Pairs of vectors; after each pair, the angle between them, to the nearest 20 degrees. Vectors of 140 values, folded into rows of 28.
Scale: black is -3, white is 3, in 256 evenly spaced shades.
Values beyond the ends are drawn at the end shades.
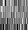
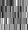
120 degrees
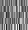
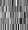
140 degrees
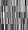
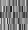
120 degrees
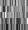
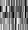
140 degrees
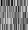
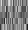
120 degrees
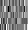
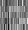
100 degrees
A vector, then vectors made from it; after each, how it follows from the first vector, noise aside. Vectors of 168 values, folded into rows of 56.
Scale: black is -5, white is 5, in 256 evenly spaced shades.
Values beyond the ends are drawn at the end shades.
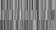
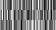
wrapped around, negated, scaled up.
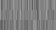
shrunk.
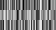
wrapped around, negated, scaled up.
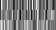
negated, scaled up.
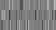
reversed, negated, partly zeroed.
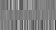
reversed, negated, partly zeroed.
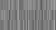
reversed, negated, shrunk.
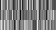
negated, scaled up.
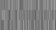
reversed, negated, shrunk.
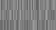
shrunk.
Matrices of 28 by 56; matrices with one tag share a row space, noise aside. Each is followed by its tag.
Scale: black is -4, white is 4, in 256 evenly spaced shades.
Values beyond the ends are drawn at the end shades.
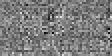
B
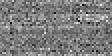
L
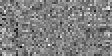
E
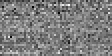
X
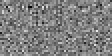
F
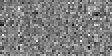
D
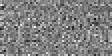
D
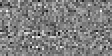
F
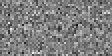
F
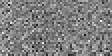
F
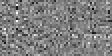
E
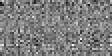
D
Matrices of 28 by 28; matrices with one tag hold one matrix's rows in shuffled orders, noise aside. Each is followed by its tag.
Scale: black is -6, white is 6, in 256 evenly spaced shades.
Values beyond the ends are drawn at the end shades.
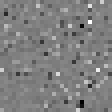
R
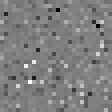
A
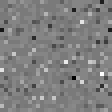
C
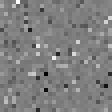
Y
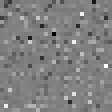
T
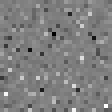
T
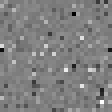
C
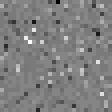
A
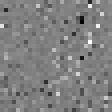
R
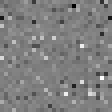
C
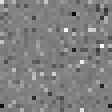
C
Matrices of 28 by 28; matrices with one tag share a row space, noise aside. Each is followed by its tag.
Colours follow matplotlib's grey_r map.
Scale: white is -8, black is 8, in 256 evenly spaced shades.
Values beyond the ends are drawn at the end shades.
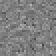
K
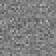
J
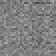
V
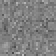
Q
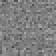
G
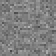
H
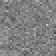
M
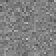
M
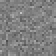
K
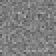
G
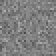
G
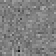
J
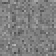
Q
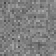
J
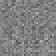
Q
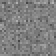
J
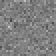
H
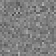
J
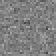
H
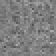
V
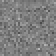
J
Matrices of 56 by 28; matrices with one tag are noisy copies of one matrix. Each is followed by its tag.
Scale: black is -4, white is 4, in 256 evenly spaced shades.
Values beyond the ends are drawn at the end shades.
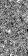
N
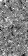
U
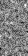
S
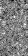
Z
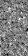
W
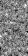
S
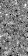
S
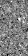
W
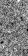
N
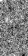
U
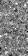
S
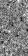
N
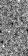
N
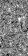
W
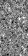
W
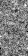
S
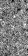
Z
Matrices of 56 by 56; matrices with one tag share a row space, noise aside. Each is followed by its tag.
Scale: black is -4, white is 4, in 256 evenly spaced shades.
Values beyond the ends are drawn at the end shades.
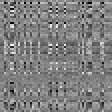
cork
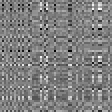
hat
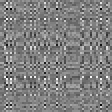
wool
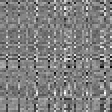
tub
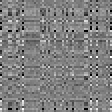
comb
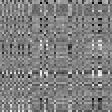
hat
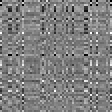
comb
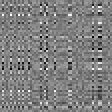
hat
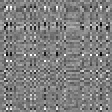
wool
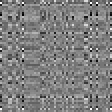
comb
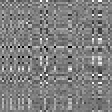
hat
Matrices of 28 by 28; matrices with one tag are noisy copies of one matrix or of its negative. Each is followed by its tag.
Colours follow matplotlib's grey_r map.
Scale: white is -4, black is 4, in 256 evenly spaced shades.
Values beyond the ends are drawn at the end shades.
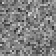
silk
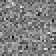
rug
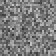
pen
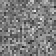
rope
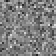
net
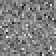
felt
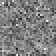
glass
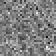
felt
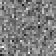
silk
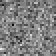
net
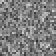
rope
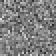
pen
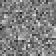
felt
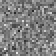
silk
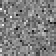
silk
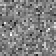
net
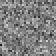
silk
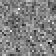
glass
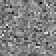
pen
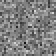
rug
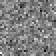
felt
